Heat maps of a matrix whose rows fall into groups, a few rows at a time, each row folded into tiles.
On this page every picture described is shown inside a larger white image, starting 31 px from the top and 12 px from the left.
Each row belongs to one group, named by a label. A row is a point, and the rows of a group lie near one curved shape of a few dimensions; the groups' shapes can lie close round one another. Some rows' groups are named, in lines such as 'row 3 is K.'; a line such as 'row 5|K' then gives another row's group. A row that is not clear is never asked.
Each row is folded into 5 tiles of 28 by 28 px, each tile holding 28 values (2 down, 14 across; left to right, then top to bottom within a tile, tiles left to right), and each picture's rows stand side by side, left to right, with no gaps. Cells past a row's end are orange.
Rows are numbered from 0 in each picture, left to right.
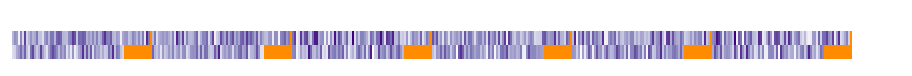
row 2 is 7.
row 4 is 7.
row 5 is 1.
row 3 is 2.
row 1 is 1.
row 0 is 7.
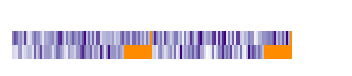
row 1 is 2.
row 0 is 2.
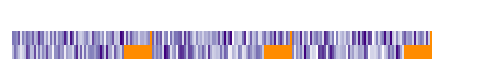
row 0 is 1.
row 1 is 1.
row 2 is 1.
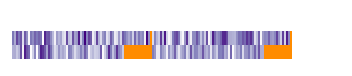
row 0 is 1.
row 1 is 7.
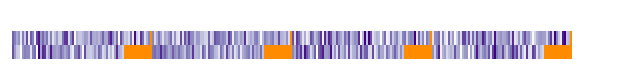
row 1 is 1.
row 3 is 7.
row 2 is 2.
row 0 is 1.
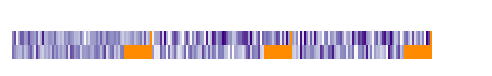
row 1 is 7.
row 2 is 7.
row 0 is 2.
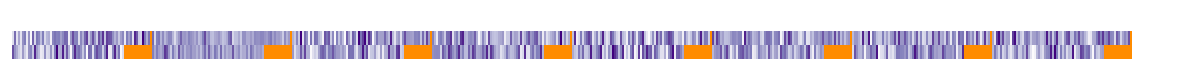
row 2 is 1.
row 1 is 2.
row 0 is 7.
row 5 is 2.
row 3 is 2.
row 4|2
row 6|1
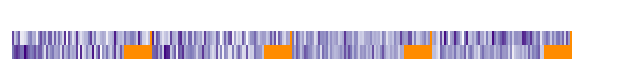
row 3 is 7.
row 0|1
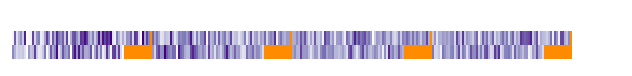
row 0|7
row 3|1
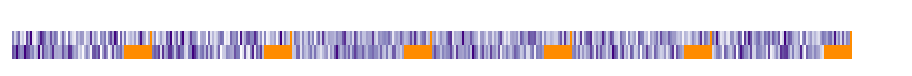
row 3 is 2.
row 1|2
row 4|2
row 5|2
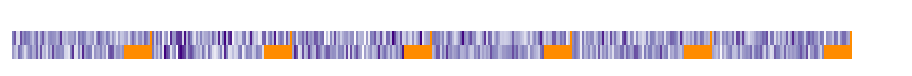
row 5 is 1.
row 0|2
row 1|1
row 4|1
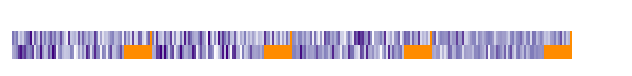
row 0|7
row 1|7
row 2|1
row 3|7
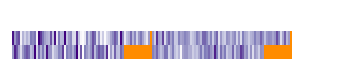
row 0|1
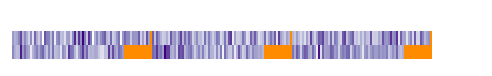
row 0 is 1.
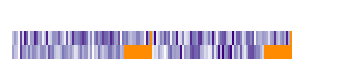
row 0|7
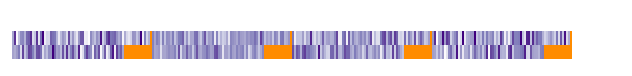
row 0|2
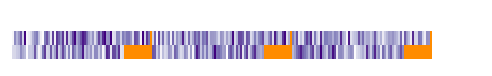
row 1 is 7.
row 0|7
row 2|7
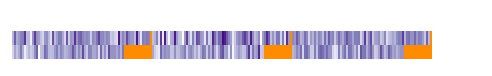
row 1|7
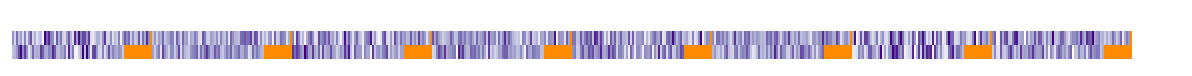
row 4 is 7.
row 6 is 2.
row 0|7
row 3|2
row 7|7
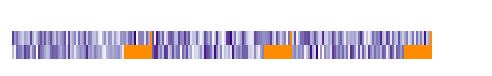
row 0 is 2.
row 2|2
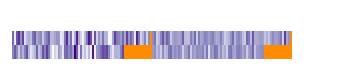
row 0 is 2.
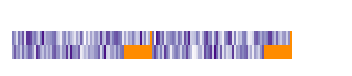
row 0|2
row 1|2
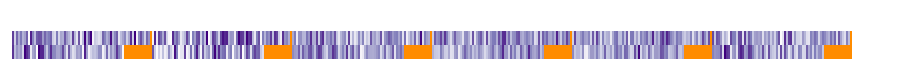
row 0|1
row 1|7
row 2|2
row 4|1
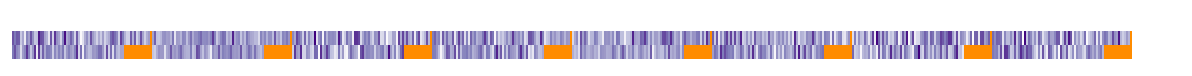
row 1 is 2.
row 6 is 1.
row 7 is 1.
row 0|1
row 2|1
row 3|1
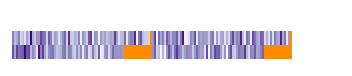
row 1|7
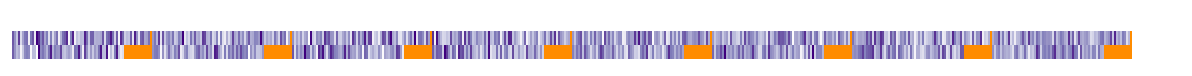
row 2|1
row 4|1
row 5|1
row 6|7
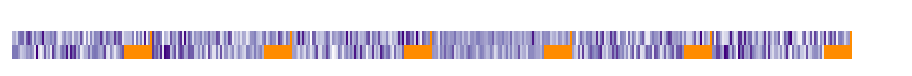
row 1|1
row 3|7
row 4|2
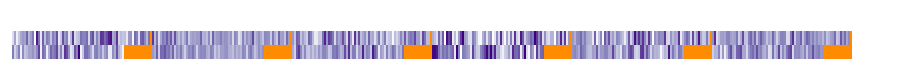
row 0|1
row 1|7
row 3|2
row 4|1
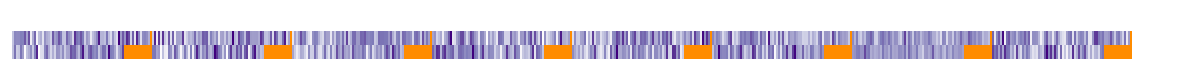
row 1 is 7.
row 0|1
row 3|2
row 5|7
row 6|2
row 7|2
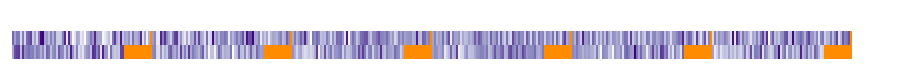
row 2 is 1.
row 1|7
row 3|1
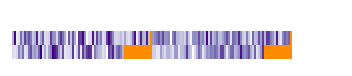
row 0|2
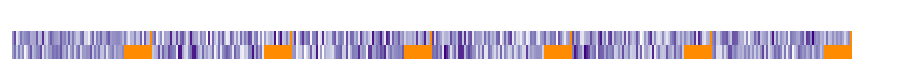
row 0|2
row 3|1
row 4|1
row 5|7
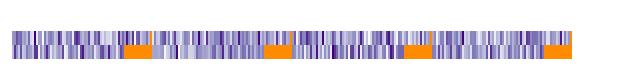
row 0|1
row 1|1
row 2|2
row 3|2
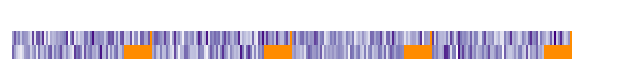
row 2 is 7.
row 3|1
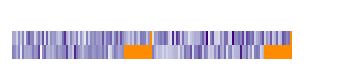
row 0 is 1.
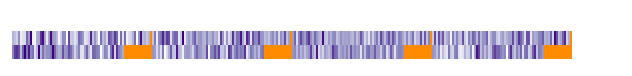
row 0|2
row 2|2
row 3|7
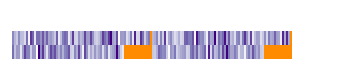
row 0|1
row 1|7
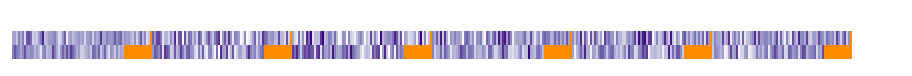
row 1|1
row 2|2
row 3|1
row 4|1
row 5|1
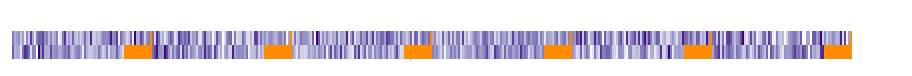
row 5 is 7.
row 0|1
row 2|1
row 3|1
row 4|1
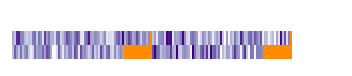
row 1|2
